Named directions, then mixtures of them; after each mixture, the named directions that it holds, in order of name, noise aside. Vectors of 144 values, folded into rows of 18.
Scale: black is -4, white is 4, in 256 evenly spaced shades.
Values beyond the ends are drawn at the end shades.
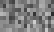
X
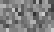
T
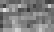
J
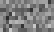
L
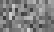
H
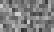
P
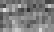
J.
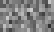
L, T.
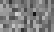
P, X.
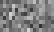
H.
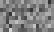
L.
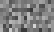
L, P.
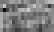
J.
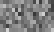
T.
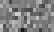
L, P.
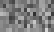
X.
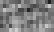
J, L.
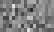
H, L.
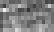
J.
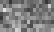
J, P.
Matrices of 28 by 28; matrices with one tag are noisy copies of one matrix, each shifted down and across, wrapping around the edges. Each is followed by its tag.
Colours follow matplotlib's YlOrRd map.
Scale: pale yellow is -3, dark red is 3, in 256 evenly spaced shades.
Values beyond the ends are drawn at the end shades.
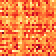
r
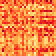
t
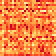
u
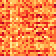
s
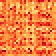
t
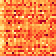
r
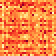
s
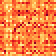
u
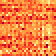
t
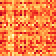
u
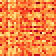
s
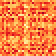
r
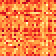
u
